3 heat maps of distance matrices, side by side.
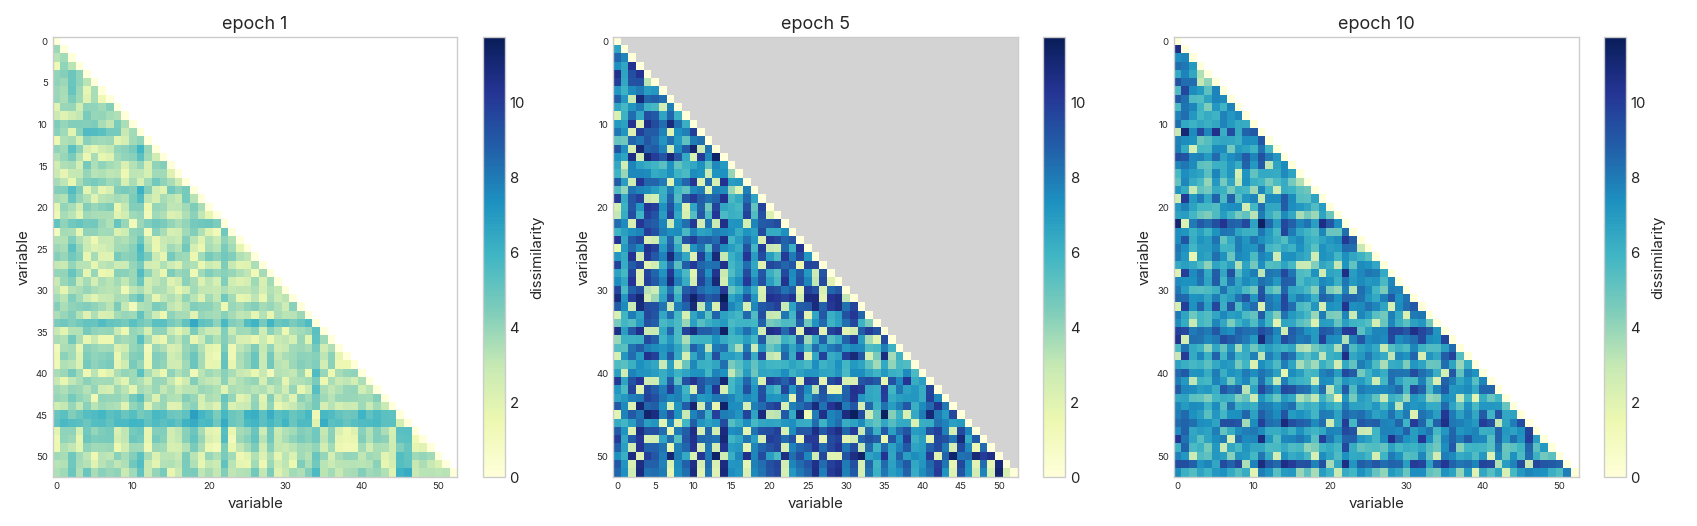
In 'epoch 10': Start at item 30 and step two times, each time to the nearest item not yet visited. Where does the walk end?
23
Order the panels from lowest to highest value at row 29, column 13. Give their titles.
epoch 1, epoch 10, epoch 5
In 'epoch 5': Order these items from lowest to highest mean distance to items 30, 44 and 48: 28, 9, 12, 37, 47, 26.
47, 37, 12, 9, 28, 26
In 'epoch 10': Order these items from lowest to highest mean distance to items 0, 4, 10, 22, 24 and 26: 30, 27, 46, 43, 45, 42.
43, 27, 30, 45, 42, 46
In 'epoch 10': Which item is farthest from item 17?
51
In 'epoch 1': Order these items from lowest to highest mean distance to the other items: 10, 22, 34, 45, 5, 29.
29, 5, 10, 22, 34, 45
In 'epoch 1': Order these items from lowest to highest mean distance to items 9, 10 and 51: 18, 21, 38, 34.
21, 38, 18, 34
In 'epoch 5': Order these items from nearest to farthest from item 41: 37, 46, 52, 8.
8, 46, 37, 52
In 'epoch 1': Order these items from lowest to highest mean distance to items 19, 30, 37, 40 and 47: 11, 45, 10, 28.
28, 10, 11, 45
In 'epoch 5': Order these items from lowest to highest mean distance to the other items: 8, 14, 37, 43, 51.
8, 37, 51, 43, 14
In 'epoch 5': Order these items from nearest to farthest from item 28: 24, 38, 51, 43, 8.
38, 8, 43, 24, 51
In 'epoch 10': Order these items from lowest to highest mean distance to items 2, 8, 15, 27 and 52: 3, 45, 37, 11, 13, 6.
37, 13, 3, 6, 45, 11
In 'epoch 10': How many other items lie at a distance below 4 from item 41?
6
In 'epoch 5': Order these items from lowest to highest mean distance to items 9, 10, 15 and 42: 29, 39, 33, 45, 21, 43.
29, 21, 33, 39, 45, 43
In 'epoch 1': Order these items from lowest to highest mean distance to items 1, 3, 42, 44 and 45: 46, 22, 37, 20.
37, 20, 22, 46
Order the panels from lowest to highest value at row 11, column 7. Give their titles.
epoch 5, epoch 1, epoch 10
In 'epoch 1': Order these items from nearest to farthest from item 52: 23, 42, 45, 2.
23, 42, 2, 45
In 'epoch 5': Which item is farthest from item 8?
14
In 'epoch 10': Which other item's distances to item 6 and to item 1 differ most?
22
